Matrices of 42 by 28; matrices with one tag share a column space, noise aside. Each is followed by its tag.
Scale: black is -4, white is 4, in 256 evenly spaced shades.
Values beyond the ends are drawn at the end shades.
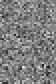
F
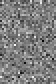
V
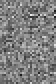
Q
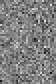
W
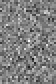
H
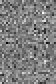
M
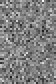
V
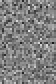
M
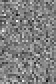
V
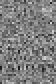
F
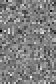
M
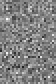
H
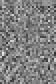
H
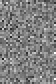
V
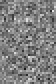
H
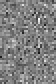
W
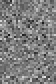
V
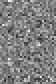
V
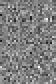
H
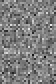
W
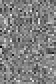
W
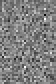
H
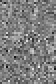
F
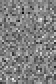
H
